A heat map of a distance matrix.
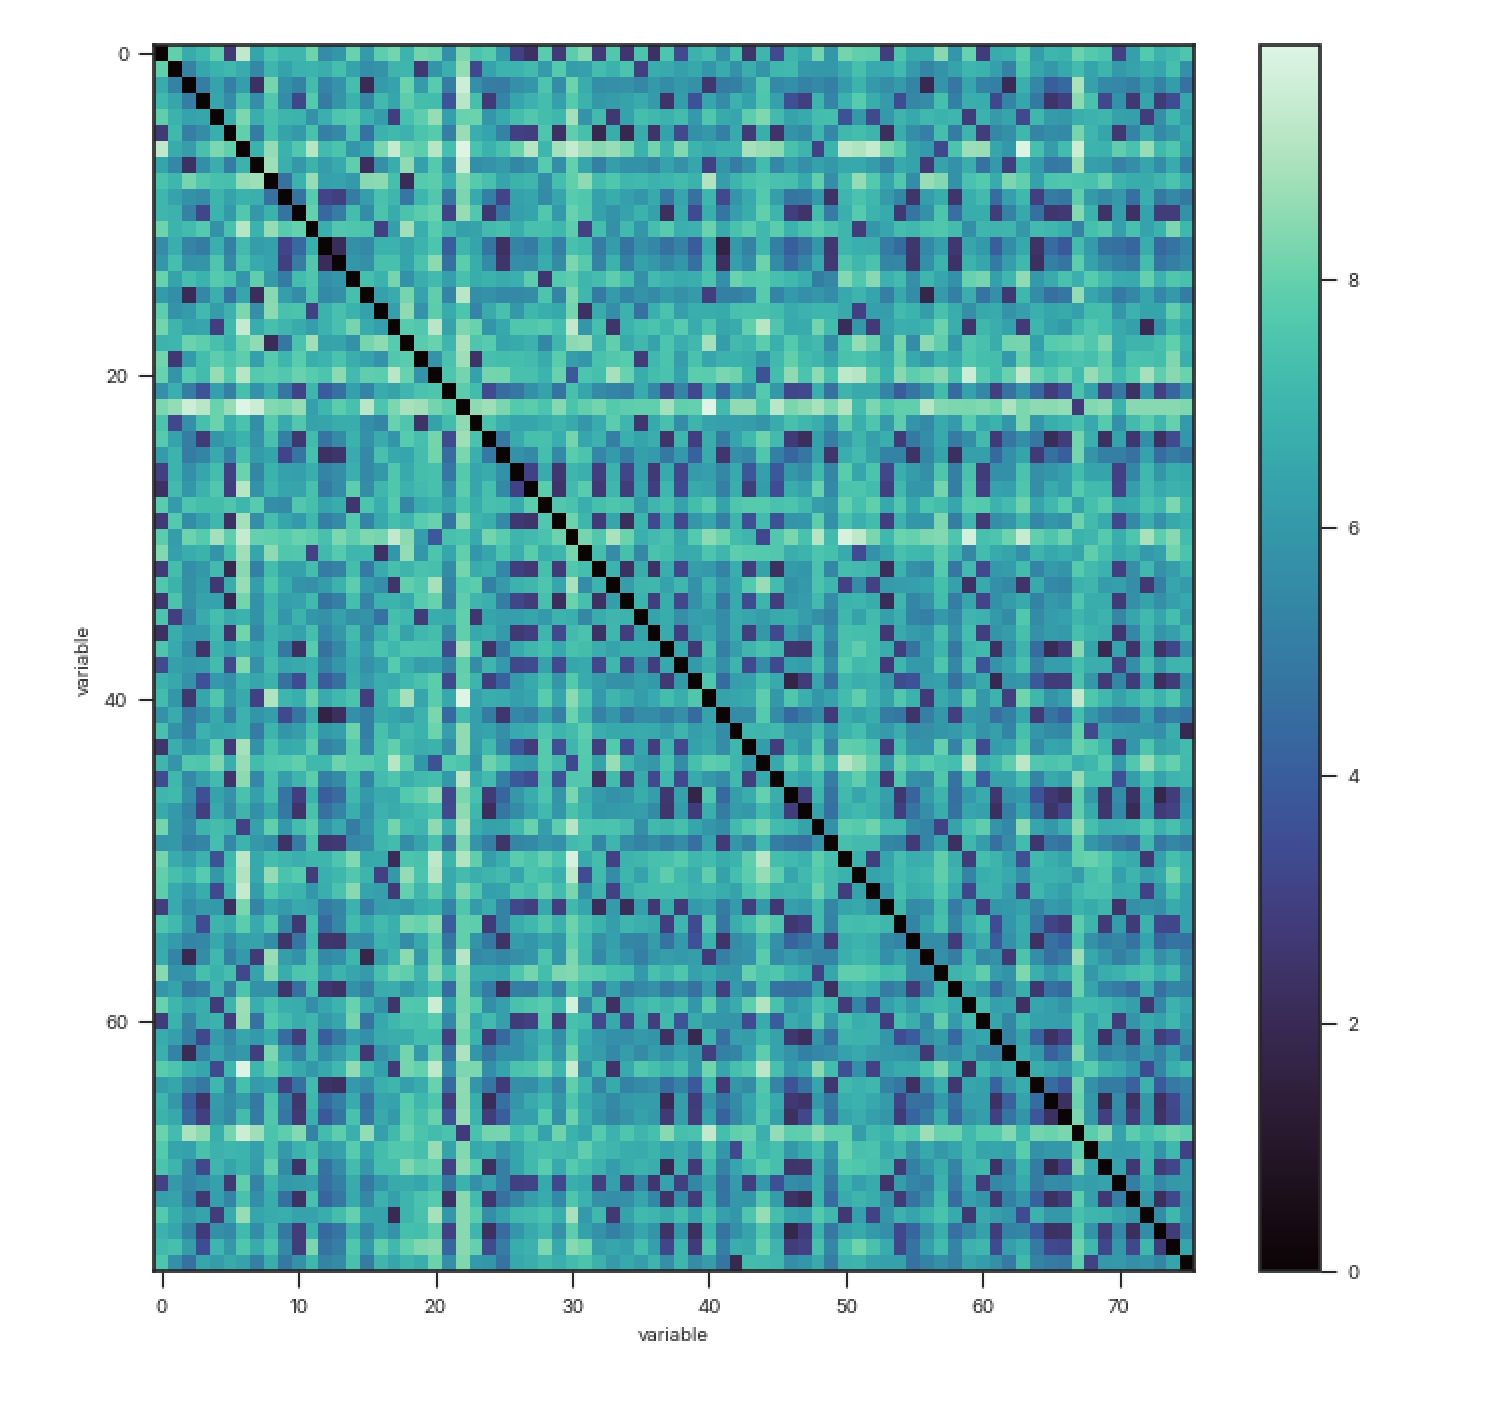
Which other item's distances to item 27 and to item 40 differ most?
0
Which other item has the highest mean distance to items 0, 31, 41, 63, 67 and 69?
6
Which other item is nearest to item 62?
2
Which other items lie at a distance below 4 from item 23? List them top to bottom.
1, 19, 35
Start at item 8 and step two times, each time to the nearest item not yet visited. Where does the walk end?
9
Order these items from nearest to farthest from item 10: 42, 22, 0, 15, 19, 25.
25, 15, 42, 0, 19, 22
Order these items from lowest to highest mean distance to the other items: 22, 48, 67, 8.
48, 8, 67, 22
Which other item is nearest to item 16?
31
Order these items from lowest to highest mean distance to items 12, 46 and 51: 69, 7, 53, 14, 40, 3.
69, 3, 53, 7, 14, 40
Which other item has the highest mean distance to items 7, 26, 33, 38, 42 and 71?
22
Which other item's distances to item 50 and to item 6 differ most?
17
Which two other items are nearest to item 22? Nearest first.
67, 11
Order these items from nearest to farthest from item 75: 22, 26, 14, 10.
10, 26, 14, 22
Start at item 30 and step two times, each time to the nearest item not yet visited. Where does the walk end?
20
